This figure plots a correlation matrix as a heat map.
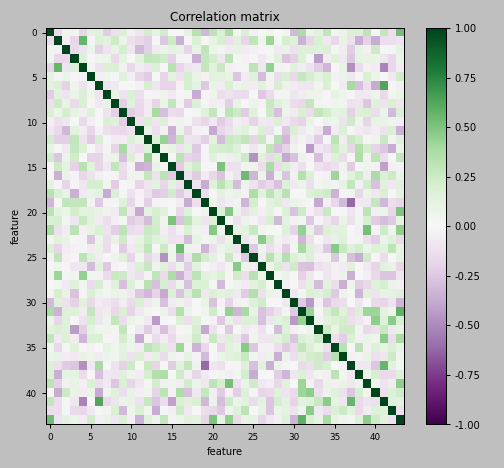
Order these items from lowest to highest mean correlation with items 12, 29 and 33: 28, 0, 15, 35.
15, 28, 35, 0
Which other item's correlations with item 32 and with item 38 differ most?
13
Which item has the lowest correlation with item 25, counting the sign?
14
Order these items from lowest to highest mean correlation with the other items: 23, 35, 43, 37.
37, 23, 35, 43
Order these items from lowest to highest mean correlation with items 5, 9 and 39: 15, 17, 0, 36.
15, 36, 17, 0
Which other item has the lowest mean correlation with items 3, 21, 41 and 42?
30
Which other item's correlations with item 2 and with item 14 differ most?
12
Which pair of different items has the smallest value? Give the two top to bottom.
19, 37
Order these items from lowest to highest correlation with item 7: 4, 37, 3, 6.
6, 37, 3, 4
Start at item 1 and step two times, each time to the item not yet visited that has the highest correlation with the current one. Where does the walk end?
27
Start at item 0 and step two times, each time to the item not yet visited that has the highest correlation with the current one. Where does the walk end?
31
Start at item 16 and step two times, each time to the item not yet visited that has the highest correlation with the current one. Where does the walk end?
35
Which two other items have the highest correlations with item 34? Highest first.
41, 43
